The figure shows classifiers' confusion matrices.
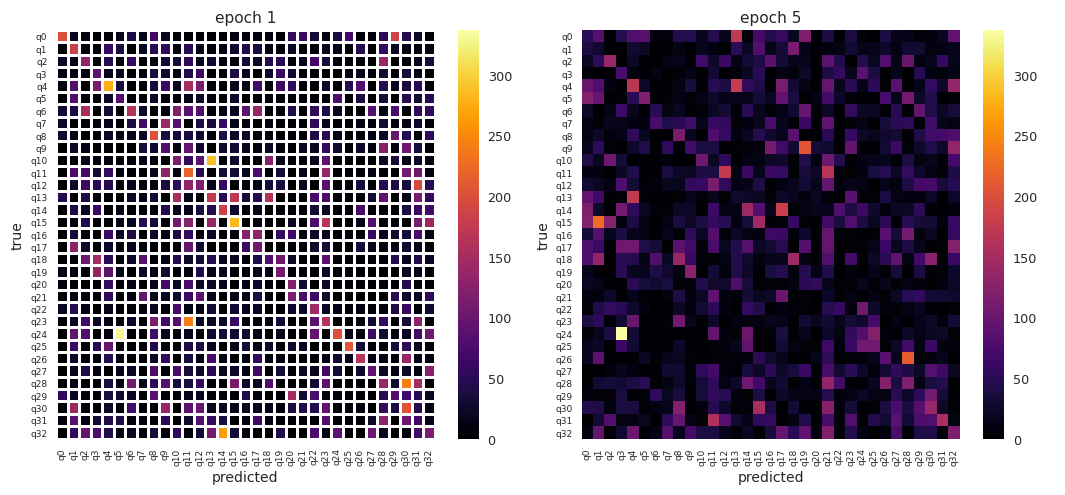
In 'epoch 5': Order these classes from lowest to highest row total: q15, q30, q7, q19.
q19, q7, q30, q15
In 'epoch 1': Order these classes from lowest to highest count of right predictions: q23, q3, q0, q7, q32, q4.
q7, q3, q32, q23, q0, q4
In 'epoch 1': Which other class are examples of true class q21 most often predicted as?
q20
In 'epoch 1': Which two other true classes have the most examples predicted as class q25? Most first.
q0, q4
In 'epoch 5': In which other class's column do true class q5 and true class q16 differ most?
q0
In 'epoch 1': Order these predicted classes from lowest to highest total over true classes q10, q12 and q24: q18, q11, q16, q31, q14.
q16, q14, q18, q11, q31
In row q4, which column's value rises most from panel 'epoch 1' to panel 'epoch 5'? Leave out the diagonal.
q13
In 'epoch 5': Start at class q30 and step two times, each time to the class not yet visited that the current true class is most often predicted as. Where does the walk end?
q1
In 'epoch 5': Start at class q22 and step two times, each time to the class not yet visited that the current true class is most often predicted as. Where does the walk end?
q3
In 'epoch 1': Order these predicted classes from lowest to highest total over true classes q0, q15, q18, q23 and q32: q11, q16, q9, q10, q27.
q16, q9, q27, q10, q11
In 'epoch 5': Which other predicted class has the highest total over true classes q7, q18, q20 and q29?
q30
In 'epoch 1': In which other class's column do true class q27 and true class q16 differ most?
q32
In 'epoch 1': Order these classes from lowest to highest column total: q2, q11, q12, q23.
q2, q12, q23, q11
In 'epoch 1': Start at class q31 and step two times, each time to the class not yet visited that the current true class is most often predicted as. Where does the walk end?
q30
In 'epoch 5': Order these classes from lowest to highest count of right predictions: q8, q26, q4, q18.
q26, q8, q18, q4
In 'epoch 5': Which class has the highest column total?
q21
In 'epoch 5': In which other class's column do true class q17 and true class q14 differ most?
q32
